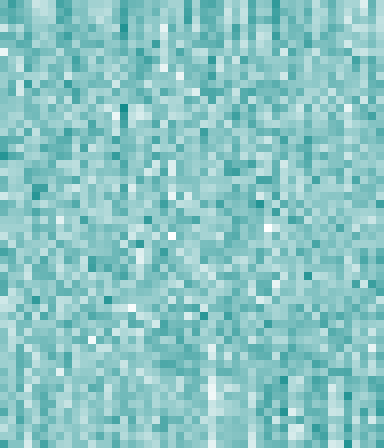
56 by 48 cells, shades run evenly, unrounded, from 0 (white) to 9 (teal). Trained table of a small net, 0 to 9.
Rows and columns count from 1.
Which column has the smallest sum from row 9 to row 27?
44
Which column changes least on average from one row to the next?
2
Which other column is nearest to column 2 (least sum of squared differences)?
26
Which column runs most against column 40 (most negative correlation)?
16
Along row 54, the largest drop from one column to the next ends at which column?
37
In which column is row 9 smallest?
21
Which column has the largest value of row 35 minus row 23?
39
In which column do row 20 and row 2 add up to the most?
1
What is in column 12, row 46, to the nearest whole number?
4
